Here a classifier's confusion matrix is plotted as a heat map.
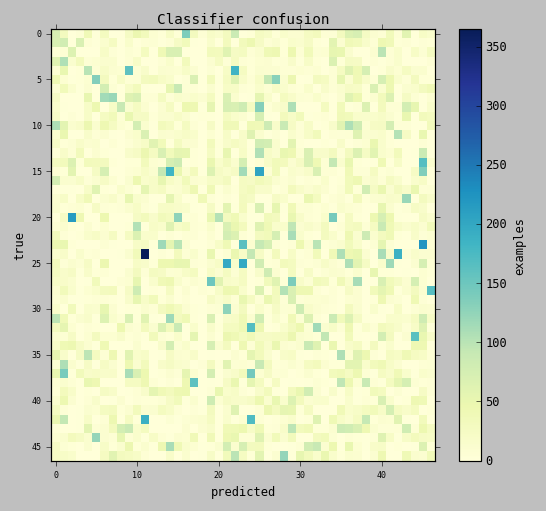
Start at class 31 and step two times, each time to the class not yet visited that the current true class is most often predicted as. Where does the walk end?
45
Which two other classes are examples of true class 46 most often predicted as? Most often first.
28, 22
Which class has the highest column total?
25
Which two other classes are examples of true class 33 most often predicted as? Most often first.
44, 40
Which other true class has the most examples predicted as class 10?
21
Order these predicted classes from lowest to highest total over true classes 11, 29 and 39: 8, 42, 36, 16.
8, 36, 16, 42
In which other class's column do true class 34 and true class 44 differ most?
5
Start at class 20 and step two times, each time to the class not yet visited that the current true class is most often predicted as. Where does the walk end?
40
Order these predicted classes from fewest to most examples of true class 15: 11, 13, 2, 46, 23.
46, 11, 2, 13, 23
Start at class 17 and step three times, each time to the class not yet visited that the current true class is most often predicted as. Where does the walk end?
4
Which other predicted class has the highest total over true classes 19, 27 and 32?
29
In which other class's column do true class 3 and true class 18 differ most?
43
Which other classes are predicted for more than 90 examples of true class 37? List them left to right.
1, 9, 24
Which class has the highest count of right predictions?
23
